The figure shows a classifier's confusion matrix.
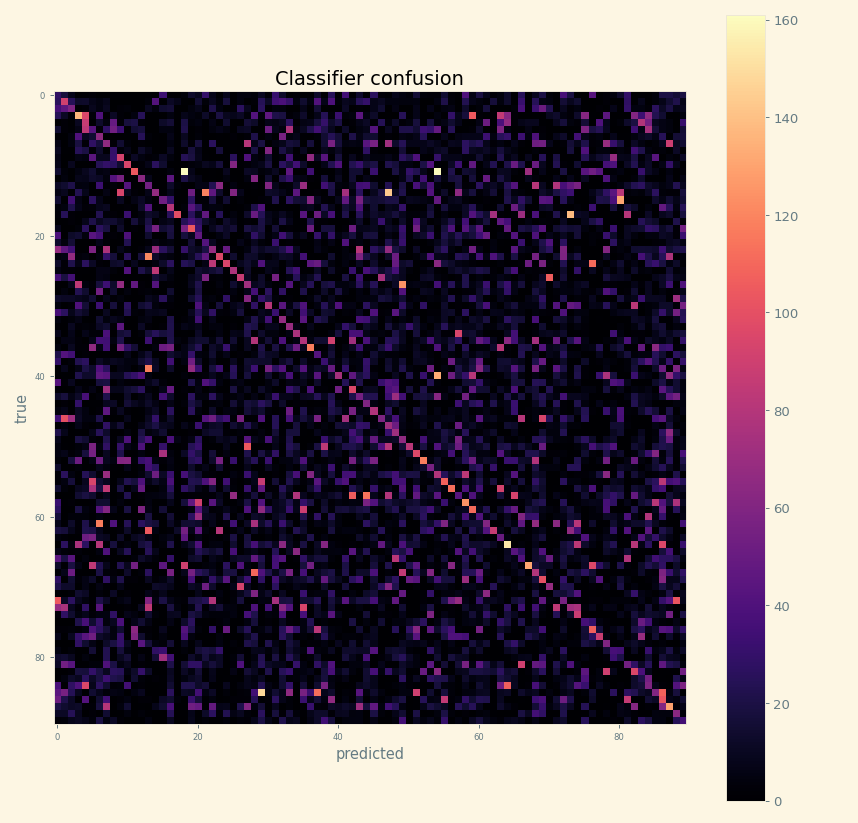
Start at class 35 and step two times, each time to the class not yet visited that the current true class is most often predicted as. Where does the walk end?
13
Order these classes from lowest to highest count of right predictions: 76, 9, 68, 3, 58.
68, 9, 76, 58, 3
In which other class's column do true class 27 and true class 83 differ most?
49
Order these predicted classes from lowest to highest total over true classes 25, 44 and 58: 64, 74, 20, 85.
64, 74, 85, 20
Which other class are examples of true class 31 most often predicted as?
88
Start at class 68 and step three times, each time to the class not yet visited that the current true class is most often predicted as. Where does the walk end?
32
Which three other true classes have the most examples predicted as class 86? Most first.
85, 64, 55
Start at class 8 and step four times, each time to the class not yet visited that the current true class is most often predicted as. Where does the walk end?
12
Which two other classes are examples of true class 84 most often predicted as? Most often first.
64, 4
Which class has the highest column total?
86
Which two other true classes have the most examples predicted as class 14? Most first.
25, 22
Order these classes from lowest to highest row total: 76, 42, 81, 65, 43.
65, 42, 43, 81, 76
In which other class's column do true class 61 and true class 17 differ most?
73
